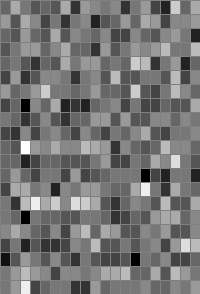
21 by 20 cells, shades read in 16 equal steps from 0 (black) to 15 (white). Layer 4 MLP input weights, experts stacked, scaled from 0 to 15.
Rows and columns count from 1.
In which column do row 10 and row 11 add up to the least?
2
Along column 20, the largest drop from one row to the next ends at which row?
3
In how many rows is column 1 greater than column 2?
8
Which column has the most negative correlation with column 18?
6
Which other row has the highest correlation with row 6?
1
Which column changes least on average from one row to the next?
5
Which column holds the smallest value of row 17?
7
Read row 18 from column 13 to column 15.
7 5 7
